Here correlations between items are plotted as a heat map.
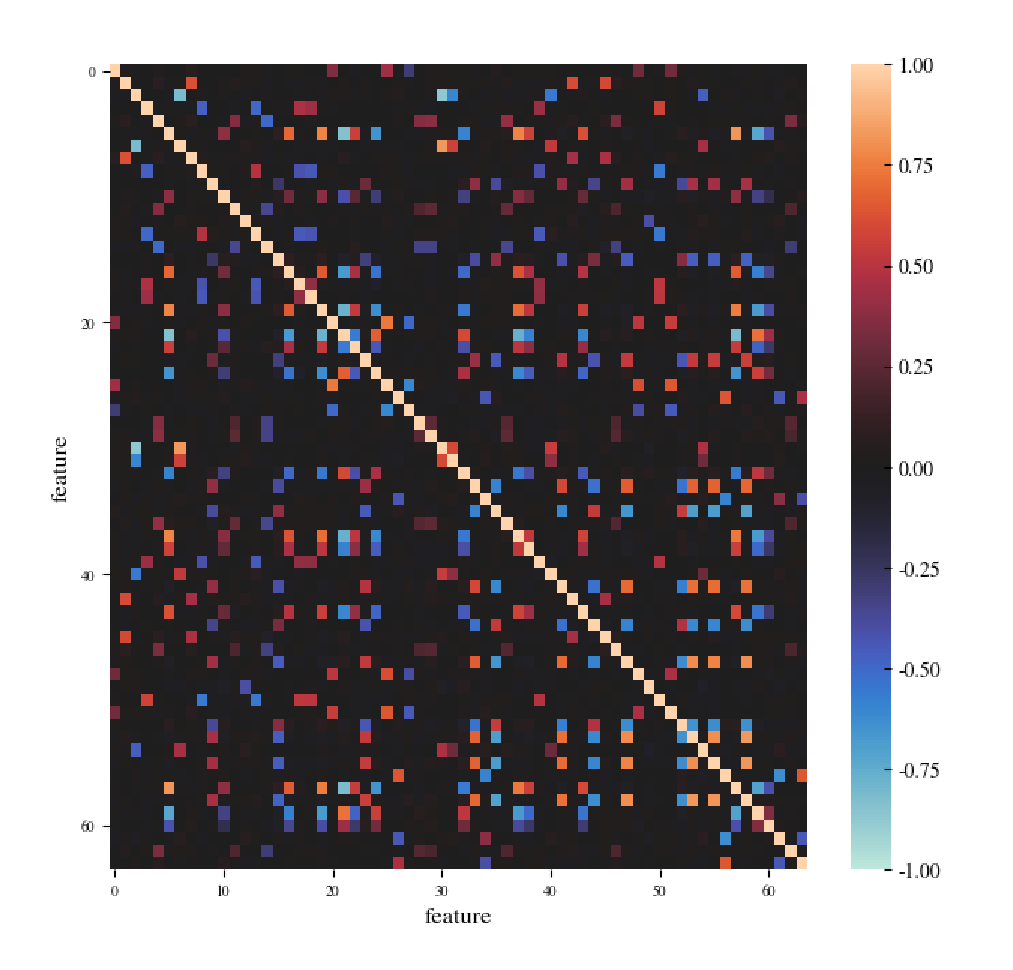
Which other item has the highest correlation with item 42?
1
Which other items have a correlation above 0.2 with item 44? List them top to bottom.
15, 35, 52
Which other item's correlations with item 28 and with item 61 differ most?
56
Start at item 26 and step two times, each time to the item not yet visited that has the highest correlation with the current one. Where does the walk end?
63
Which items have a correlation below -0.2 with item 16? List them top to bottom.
21, 24, 32, 59, 60
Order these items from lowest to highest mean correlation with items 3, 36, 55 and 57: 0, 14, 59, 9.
59, 14, 0, 9
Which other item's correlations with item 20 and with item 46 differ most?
25
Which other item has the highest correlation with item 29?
4
